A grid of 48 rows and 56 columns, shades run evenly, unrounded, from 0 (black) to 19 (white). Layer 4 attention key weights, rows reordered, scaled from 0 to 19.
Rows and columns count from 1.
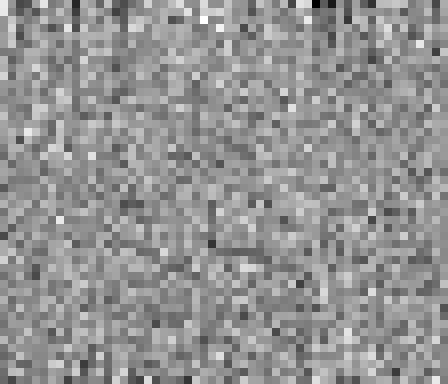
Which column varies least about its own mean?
56
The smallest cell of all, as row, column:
1, 40
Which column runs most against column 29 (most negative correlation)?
55
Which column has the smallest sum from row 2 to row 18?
10
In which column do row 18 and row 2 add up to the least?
3
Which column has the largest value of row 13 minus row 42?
9
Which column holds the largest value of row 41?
24
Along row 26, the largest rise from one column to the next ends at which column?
33
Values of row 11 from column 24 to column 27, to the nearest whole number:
11 7 11 12
